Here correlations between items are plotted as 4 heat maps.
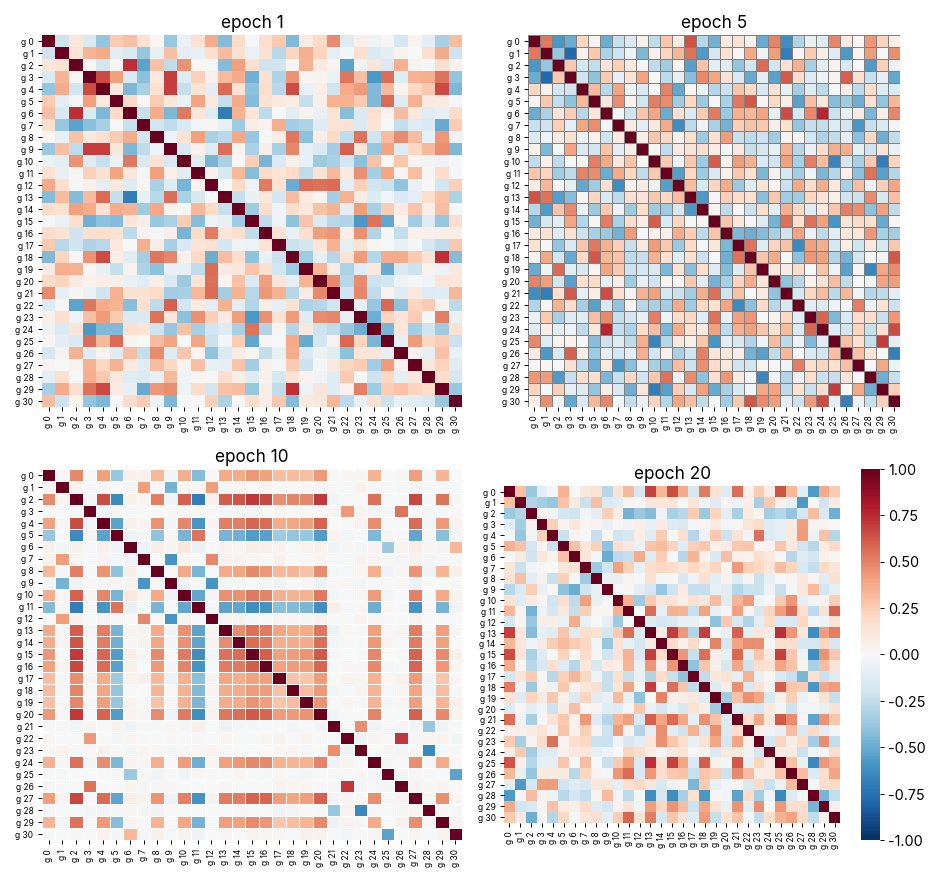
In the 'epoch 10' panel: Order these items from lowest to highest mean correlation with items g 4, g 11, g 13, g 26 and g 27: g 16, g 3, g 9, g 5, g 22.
g 5, g 9, g 3, g 22, g 16
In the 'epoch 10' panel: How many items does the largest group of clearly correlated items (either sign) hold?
18
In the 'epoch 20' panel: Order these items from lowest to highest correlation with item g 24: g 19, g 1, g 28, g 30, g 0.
g 19, g 28, g 0, g 30, g 1
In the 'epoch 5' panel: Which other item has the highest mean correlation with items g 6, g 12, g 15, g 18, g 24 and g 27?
g 23
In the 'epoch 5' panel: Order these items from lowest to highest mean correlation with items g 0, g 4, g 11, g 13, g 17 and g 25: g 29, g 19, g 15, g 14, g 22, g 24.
g 22, g 19, g 15, g 14, g 24, g 29
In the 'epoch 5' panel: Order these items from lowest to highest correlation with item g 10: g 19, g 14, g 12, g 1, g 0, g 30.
g 14, g 0, g 19, g 12, g 1, g 30
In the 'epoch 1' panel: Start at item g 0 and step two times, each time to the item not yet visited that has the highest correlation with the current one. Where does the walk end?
g 12
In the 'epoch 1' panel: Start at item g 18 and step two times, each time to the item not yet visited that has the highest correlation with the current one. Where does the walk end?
g 4
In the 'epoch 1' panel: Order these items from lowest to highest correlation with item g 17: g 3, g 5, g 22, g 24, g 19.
g 3, g 19, g 22, g 24, g 5
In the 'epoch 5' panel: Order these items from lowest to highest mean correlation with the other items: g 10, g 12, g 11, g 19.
g 11, g 19, g 12, g 10
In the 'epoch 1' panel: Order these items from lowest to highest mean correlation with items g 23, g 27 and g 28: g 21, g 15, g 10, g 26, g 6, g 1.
g 15, g 10, g 6, g 26, g 1, g 21
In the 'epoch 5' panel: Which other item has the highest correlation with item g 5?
g 18
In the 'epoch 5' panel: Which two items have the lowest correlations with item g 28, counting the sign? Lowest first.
g 19, g 2
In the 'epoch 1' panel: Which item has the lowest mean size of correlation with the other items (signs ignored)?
g 28
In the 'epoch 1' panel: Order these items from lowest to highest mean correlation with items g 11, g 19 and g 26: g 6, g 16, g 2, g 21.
g 16, g 21, g 6, g 2
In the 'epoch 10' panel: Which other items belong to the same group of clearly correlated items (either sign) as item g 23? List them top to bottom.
g 21, g 28
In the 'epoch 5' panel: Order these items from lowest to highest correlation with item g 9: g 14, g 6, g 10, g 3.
g 10, g 14, g 6, g 3
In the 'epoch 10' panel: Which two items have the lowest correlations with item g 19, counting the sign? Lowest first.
g 11, g 5
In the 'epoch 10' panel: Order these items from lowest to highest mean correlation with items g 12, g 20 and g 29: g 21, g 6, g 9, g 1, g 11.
g 11, g 9, g 21, g 6, g 1
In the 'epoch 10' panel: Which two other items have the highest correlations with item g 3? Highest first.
g 26, g 22
